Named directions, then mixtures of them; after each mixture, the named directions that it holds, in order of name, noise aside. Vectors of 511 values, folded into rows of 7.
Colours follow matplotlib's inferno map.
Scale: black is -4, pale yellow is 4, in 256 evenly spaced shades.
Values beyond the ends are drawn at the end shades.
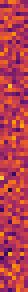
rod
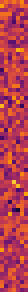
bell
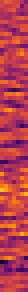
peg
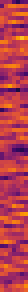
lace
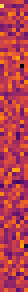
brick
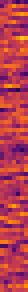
lace.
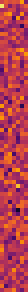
bell, brick.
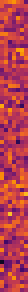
bell, peg, rod.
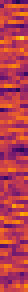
lace.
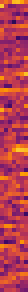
bell, lace.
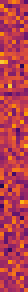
brick, rod.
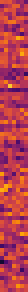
lace, peg, rod.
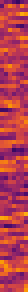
lace, peg.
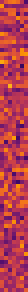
brick, peg, rod.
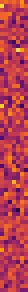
bell.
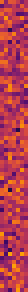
rod.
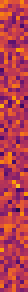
bell.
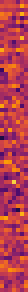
bell, lace, peg.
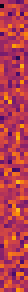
bell, brick.
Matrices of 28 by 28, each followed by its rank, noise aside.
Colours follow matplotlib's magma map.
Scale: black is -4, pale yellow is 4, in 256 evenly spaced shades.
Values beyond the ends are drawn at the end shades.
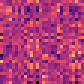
four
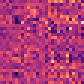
six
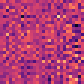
four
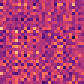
four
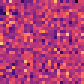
eight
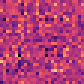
six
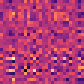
four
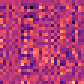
four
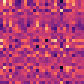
three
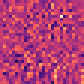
six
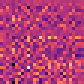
four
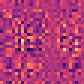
four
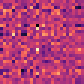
four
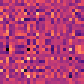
three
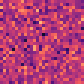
eight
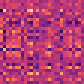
three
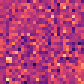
eight
